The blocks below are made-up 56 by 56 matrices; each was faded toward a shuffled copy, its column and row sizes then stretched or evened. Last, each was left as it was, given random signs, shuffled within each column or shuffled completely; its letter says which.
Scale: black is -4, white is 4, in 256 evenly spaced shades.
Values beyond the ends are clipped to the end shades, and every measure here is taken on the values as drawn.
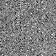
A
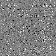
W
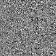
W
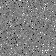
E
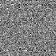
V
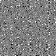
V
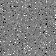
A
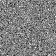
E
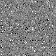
W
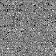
V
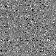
W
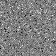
E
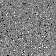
E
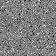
E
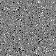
W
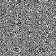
V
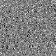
V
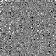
V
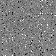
A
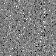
A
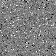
E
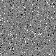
A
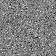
E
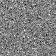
E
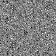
A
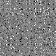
V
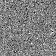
E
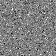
E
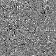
W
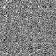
V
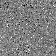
E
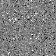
W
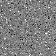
A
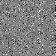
V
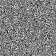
E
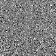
W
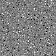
A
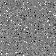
W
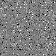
W
